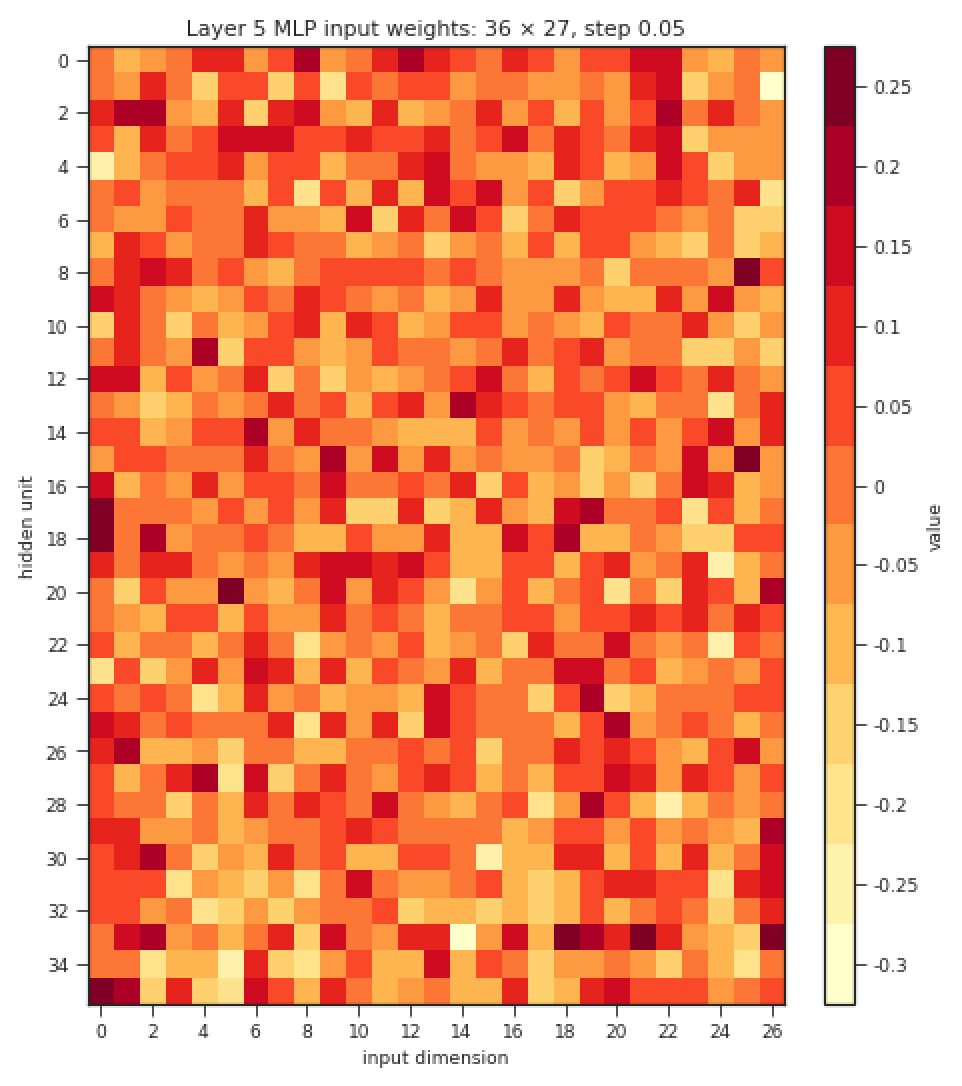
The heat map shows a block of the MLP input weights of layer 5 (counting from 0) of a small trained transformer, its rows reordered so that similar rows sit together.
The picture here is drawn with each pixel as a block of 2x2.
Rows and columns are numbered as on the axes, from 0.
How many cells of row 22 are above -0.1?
21
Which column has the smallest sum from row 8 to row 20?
20
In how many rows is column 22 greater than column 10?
17
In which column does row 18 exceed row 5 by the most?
18
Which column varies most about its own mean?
26
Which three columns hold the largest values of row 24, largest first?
19, 13, 6
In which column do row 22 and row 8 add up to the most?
25
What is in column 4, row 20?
-0.05
